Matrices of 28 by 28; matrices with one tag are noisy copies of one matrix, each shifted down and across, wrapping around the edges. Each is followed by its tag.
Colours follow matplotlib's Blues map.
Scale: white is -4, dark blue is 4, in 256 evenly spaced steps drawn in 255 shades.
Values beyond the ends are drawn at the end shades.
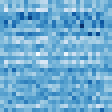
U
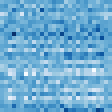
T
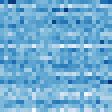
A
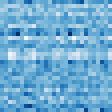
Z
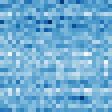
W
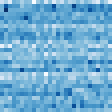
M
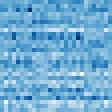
M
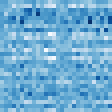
U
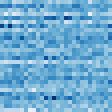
A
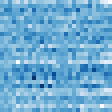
U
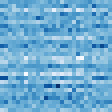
A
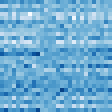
T
